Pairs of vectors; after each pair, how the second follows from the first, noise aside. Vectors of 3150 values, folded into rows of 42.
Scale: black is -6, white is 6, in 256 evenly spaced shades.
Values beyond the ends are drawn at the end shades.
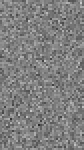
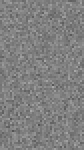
shrunk.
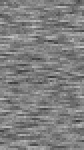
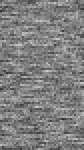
wrapped around, negated.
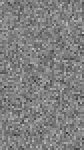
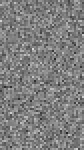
sign-scrambled.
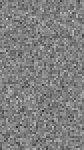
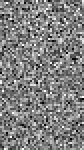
reversed, negated, scaled up.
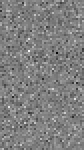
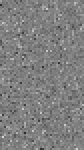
wrapped around, partly zeroed.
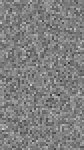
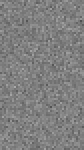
reversed, negated, shrunk.
